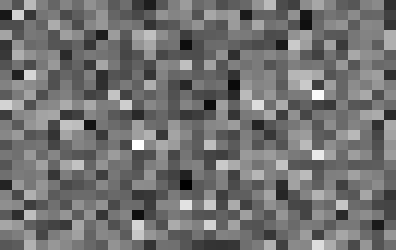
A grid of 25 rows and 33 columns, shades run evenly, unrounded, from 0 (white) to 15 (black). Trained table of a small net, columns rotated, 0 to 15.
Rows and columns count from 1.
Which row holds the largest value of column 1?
2
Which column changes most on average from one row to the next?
27
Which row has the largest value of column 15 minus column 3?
8
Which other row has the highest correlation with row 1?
20
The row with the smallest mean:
11
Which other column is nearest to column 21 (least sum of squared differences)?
10
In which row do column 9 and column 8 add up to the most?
4
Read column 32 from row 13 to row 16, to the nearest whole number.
12 11 10 10
